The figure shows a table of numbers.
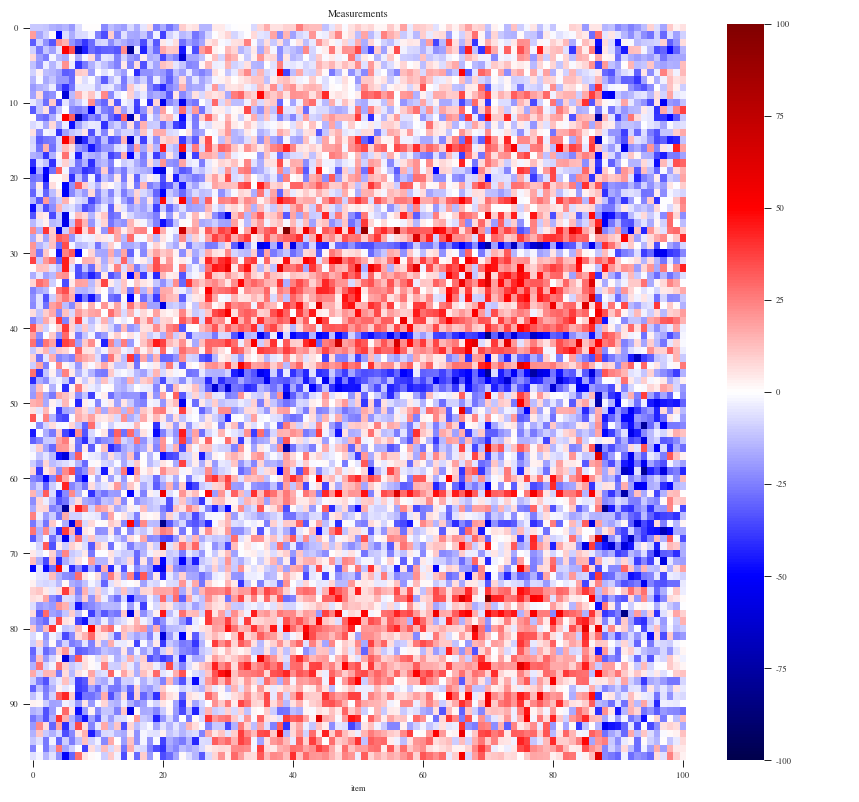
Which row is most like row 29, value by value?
46
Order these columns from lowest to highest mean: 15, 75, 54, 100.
15, 100, 54, 75
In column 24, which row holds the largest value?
34
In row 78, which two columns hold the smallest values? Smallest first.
91, 15
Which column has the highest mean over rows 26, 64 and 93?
7
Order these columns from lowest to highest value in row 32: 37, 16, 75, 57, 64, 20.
16, 37, 57, 20, 64, 75
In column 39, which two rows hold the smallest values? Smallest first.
56, 49
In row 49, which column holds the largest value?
70
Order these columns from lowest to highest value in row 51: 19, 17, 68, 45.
45, 68, 17, 19
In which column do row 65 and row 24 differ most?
0
